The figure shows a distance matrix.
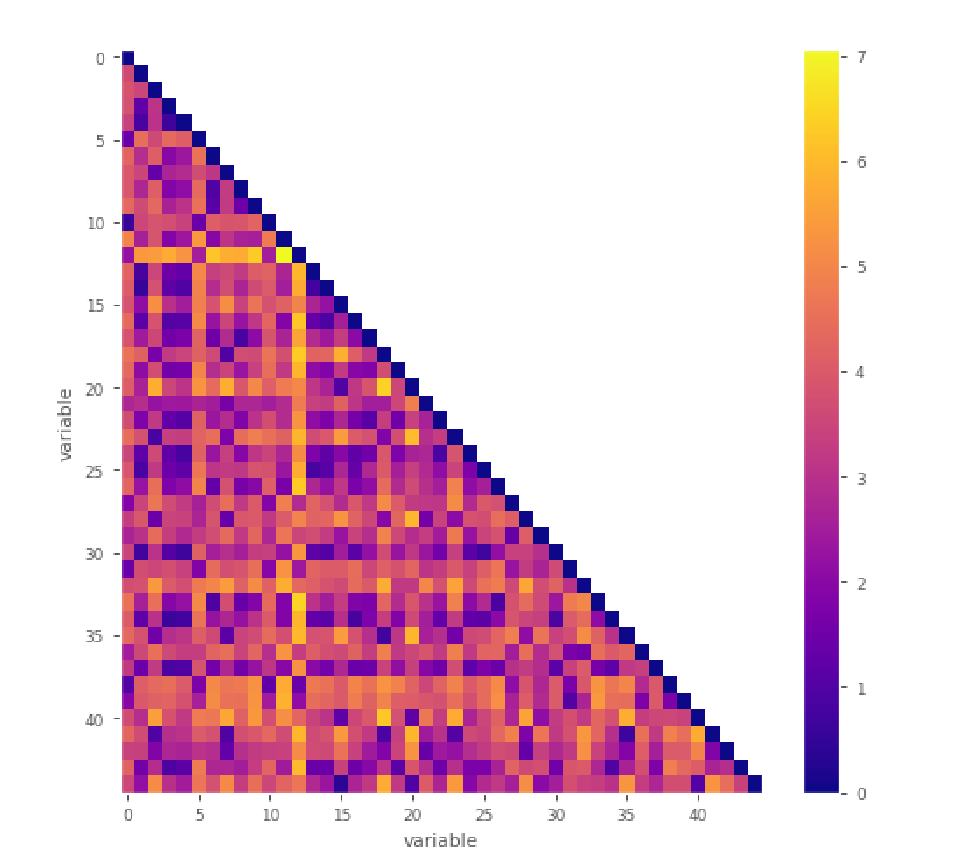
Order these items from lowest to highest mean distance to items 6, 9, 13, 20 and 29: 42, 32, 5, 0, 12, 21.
21, 42, 0, 32, 5, 12
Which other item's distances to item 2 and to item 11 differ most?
23
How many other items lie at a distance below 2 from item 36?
3
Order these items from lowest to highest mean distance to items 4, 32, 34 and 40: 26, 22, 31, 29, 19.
22, 19, 29, 26, 31
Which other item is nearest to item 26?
33
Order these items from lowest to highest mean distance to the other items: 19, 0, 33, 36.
19, 33, 0, 36
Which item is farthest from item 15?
18
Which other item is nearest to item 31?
39
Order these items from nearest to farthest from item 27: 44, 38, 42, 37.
38, 44, 37, 42
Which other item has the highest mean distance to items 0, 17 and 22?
12
